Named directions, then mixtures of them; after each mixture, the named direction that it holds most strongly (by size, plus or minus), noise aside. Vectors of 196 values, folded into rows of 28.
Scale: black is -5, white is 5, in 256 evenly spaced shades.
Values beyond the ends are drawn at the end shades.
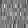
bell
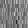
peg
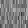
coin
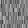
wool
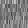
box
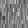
wool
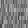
coin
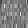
bell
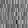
peg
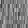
wool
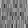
bell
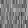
coin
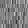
peg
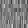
box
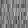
coin
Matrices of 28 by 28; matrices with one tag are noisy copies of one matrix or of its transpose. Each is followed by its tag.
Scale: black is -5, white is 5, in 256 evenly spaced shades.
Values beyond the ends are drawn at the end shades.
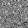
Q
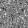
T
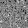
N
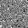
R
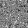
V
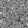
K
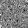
R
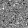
T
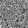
R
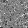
V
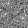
T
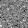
R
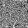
V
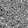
N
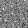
Q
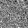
N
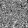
V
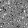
T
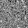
N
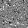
T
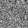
N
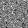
Q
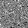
Q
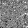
V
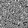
Q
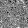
N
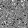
K
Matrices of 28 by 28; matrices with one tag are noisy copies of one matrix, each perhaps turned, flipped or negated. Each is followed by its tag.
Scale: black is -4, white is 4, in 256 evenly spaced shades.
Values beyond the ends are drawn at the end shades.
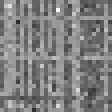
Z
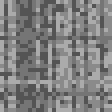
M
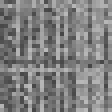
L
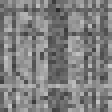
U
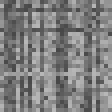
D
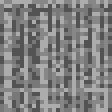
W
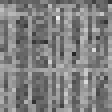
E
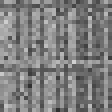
L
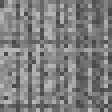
L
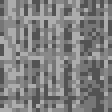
Z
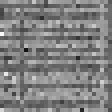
W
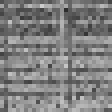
L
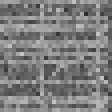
E
